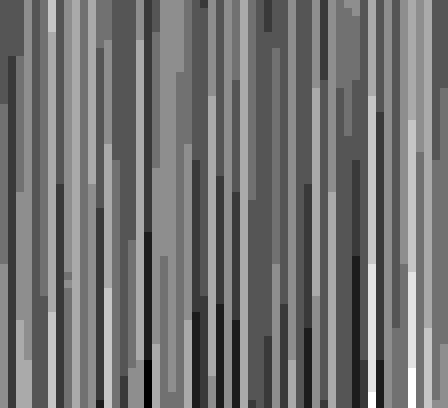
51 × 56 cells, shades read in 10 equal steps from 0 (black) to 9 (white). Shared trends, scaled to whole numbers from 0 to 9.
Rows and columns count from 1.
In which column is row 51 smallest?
19
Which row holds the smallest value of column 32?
51
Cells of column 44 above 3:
17
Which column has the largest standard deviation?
45
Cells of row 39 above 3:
32
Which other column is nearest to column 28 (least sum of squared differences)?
25
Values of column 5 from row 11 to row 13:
3 3 3
